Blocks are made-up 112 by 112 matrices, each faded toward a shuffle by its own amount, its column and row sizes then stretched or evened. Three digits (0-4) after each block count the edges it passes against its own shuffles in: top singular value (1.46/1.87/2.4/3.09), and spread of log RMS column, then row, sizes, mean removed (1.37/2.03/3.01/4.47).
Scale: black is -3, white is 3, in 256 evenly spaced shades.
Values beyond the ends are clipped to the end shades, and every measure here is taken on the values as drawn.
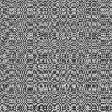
4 1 3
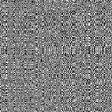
4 3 2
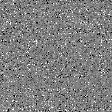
0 1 2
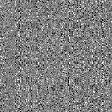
3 3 0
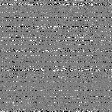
1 1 4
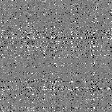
2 2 3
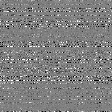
1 1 4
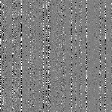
2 4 0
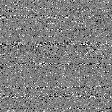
2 0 3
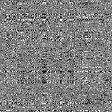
3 1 3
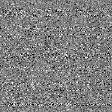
0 1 3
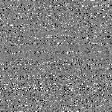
0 0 3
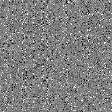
2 2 0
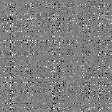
0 3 3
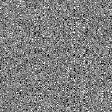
2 2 0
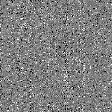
2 2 1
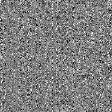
0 3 1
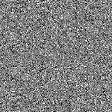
2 1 1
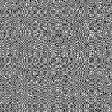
4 1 0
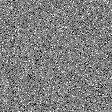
0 0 0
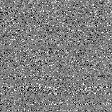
1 0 3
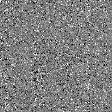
0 2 1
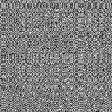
4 0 0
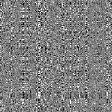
3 3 1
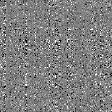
2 3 2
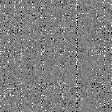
1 3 2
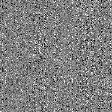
0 3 0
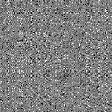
3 2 1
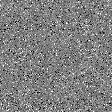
1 0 1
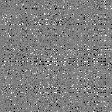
3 2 3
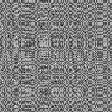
4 0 1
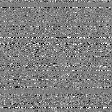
2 1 4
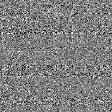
1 1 3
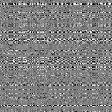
4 1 4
